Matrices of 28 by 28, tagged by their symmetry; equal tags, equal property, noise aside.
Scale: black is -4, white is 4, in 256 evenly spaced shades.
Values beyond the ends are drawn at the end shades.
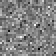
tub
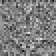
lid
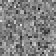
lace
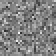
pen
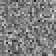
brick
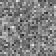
pen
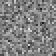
tub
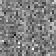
pen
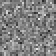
lace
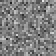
brick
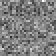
lid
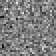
brick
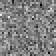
brick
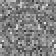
lid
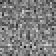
lid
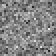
lace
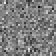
lace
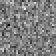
brick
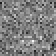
lid
